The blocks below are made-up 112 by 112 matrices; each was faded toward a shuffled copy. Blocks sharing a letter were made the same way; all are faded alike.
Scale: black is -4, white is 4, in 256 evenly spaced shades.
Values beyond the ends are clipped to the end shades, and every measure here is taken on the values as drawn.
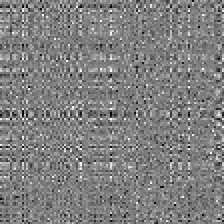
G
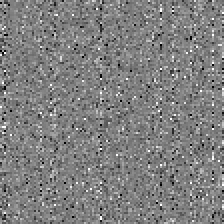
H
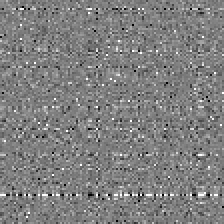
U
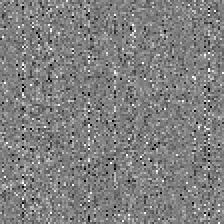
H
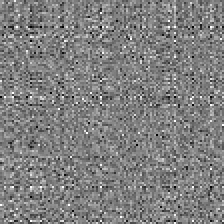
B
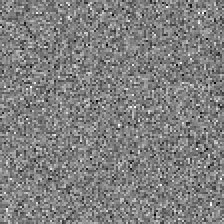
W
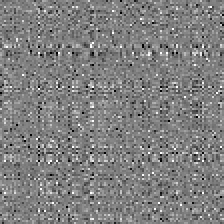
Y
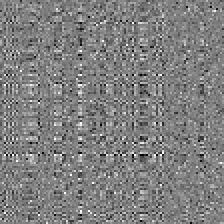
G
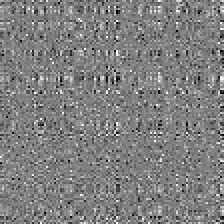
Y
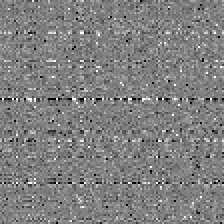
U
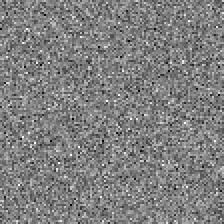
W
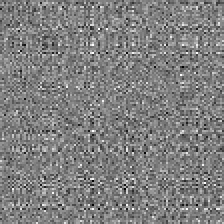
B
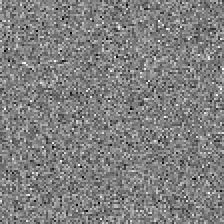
W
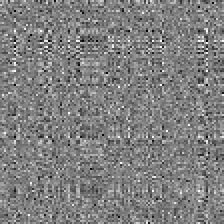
B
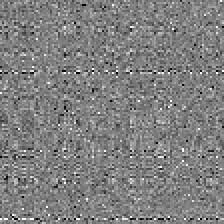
U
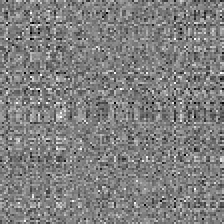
B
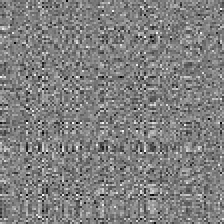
B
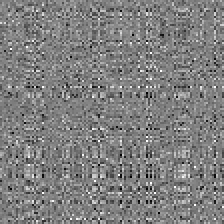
G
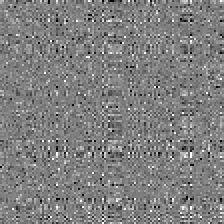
Y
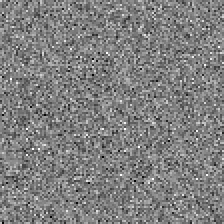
W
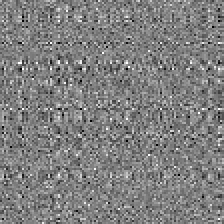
B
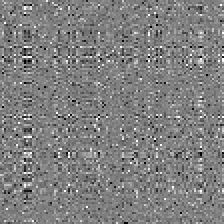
Y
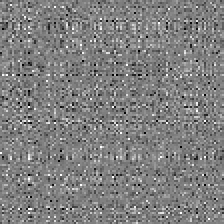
Y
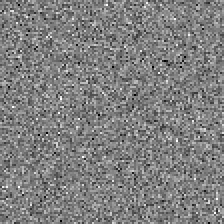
W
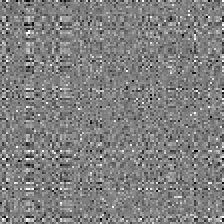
G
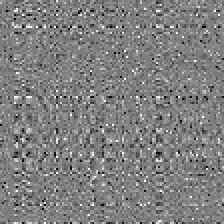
Y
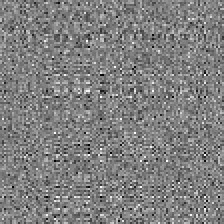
B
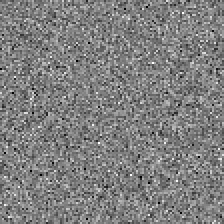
W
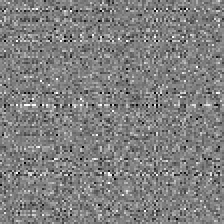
U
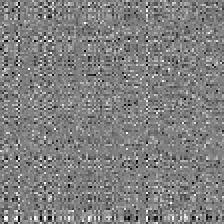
G
